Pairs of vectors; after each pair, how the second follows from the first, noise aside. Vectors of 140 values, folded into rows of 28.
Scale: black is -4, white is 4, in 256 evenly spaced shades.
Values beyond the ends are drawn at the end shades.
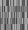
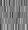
wrapped around, partly zeroed.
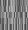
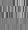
wrapped around, partly zeroed.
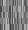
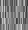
wrapped around, negated.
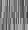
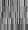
negated.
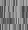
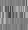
reversed, negated, partly zeroed.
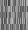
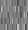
wrapped around, negated, partly zeroed.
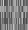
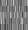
wrapped around, partly zeroed.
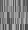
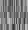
negated.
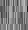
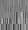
negated, partly zeroed.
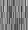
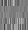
negated, partly zeroed.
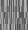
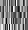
wrapped around, scaled up.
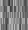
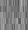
reversed, negated, shrunk.
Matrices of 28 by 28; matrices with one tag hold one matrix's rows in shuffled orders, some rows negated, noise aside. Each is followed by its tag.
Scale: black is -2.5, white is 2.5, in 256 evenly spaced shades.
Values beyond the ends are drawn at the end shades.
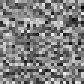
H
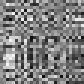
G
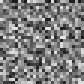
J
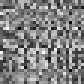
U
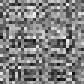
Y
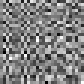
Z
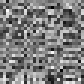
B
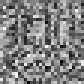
J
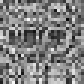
Y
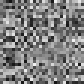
G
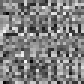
U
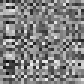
G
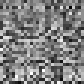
H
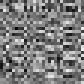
B
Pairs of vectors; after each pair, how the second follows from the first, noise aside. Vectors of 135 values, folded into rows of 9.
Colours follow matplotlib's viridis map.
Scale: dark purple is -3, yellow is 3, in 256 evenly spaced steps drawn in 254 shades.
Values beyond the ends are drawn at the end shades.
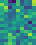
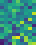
wrapped around, negated.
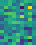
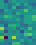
reversed, negated, partly zeroed.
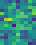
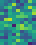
copied.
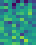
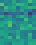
wrapped around, shrunk.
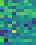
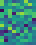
copied.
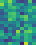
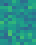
wrapped around, shrunk.
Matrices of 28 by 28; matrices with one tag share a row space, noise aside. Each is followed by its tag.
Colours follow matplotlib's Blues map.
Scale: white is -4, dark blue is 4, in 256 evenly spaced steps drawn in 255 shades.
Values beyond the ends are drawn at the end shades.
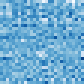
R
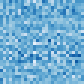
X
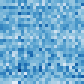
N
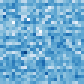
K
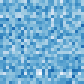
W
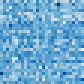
N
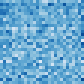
R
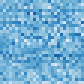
X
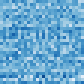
N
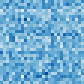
W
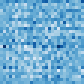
X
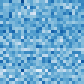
W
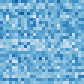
N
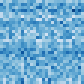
W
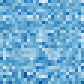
R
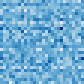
W
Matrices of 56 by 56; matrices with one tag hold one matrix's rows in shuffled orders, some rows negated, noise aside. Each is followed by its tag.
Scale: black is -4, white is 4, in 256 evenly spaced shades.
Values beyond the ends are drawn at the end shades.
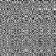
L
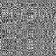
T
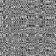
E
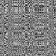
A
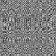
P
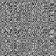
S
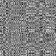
E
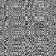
A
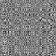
P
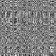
S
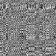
E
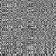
T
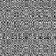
L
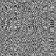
S
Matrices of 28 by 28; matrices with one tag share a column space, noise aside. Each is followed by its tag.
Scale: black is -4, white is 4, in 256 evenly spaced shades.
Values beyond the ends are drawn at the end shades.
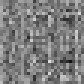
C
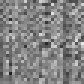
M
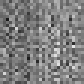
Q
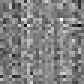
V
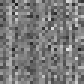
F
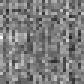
C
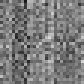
M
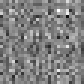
C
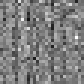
F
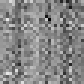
V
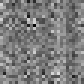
V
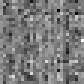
C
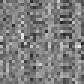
M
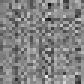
V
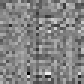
V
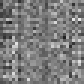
M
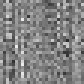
M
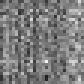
C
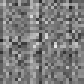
M
